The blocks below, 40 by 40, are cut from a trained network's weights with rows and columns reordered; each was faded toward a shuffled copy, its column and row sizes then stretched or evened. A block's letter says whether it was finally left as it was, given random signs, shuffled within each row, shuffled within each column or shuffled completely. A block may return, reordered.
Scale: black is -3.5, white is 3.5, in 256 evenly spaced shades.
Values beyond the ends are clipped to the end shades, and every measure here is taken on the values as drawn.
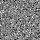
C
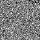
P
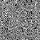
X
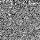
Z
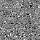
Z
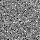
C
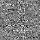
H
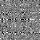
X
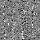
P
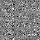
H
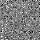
H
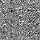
H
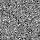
C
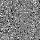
P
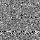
Z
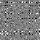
H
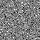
C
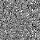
P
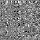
X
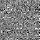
X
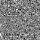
Z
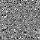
X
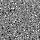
C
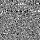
Z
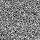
C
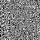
P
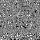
Z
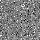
P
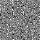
P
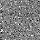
P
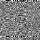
X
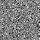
P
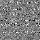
Z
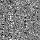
P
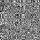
X
